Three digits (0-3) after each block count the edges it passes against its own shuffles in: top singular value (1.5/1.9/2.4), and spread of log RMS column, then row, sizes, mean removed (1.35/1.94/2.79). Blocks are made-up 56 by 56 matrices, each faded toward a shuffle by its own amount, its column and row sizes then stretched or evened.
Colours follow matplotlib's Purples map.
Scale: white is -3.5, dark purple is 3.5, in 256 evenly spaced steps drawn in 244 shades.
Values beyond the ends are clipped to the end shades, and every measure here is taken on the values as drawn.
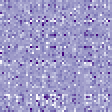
2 2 2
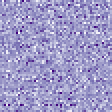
0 1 2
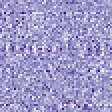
1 0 2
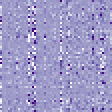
0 3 2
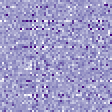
2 1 2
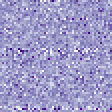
1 0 2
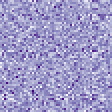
2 0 2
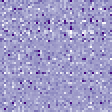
1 2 2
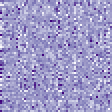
2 2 0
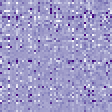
2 3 2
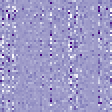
0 3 1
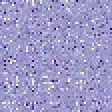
0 1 1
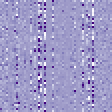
2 3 0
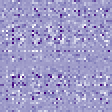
0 2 3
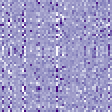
3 3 1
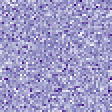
0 0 1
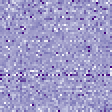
1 0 2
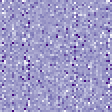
0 2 0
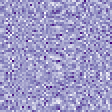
2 1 0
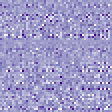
2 1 3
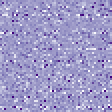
0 1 2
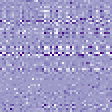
3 1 3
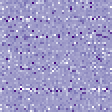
1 0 2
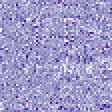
1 1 1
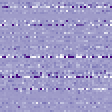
2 0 3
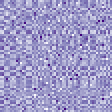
3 0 1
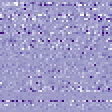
0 0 3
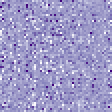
0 2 1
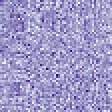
2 1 0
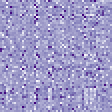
2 2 1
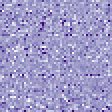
0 1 2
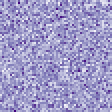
1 0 0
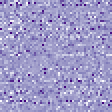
1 1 2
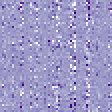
0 3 1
